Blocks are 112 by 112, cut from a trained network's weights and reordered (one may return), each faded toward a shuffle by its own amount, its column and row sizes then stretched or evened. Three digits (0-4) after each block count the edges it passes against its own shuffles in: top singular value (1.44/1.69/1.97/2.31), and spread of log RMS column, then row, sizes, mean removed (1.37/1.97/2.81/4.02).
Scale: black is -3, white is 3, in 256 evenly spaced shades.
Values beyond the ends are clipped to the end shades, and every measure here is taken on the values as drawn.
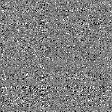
1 2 3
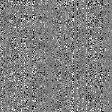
0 4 2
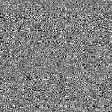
2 0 3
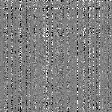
2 4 2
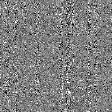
0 3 2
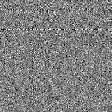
2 0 1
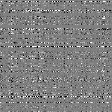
2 2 4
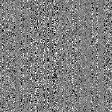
0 4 1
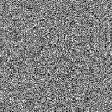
3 1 0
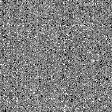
0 1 2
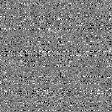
0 2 4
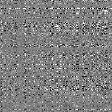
2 3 4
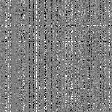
4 4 2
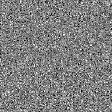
1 0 2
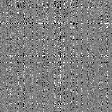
2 4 2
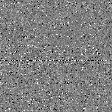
1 1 2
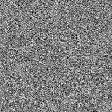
2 0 0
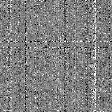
3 3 2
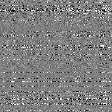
1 2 4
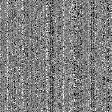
3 3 0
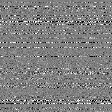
2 0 4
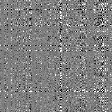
3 4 3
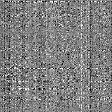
3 2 3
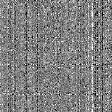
4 3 2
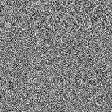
3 0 0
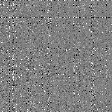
1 3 2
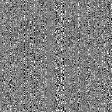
0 4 0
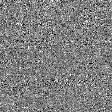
0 1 2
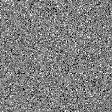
1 1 1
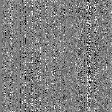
0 4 0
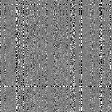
4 4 1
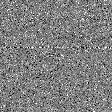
1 0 0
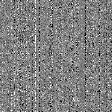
2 3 1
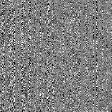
2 4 1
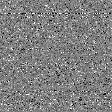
1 0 2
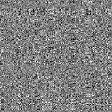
3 2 3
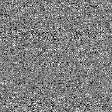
1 1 3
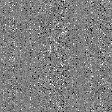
0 3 1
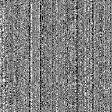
4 3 0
